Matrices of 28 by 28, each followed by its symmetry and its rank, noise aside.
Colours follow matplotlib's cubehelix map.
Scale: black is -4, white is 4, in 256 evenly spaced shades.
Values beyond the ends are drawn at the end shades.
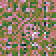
symmetric, rank six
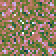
symmetric, rank five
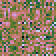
no symmetry, rank five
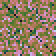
symmetric, rank seven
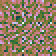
symmetric, rank five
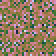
no symmetry, rank seven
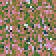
no symmetry, rank five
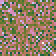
symmetric, rank seven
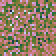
symmetric, rank seven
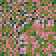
symmetric, rank seven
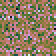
antisymmetric, rank six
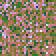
symmetric, rank six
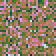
no symmetry, rank seven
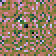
symmetric, rank five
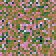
no symmetry, rank seven
